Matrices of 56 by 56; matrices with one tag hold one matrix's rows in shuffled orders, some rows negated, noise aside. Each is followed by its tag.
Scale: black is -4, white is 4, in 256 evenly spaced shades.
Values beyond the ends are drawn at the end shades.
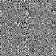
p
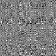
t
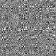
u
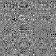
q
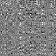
t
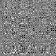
q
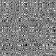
u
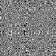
p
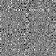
p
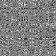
u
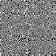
p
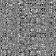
t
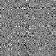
p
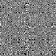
p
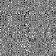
p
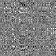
q
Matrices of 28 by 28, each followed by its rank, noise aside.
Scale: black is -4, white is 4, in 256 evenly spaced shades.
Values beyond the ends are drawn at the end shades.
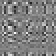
two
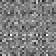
five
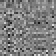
five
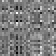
two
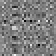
three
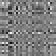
two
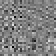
three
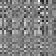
two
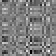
two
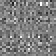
three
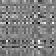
two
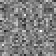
five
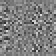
four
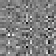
three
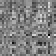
three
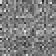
five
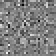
four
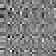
four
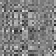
two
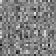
four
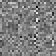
four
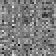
five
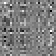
three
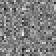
five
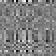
two
